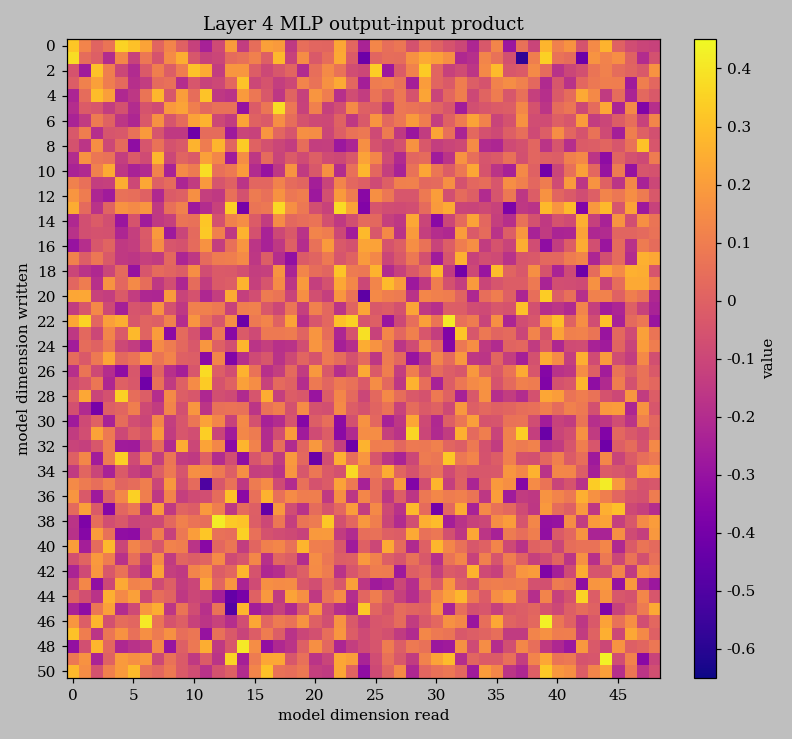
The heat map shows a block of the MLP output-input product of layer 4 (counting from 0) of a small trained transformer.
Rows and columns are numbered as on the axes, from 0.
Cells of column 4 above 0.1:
13
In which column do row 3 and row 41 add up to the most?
2
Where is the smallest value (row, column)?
1, 37
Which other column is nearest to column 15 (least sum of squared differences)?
34
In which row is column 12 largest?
38
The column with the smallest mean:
27
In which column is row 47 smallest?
11
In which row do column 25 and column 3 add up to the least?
43
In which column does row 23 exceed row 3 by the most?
24
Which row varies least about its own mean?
41
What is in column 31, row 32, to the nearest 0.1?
0
